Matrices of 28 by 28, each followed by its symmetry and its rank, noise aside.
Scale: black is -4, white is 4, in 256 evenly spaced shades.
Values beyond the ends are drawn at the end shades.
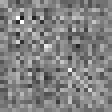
symmetric, rank four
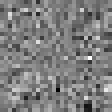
antisymmetric, rank four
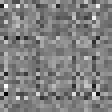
no symmetry, rank two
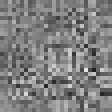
no symmetry, rank four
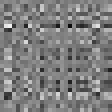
no symmetry, rank two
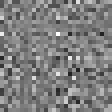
no symmetry, rank three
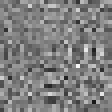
antisymmetric, rank four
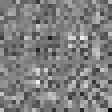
symmetric, rank four
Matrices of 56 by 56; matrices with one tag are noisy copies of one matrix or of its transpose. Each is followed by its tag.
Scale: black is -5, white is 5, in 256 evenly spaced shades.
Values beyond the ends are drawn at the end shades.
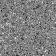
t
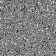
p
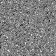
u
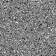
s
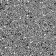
p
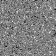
u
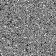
p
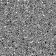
p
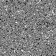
s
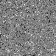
u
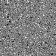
p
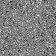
t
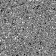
t
